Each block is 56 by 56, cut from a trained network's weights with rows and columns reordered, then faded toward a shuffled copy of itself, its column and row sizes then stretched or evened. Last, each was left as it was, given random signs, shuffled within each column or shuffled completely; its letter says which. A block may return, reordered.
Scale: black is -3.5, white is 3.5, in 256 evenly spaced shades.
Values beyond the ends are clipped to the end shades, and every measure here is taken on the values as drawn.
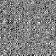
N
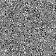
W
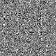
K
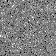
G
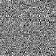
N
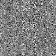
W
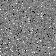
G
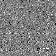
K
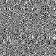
N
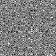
N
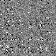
K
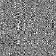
N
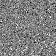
G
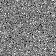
G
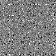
K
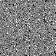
W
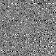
K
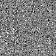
K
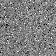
G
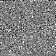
K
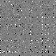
N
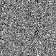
W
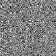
N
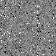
W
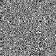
N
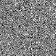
K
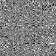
N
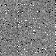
N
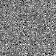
K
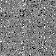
K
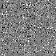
K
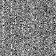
W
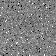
G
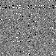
K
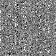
W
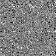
K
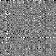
N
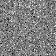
W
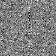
W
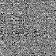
N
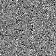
W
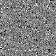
W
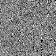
W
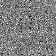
K
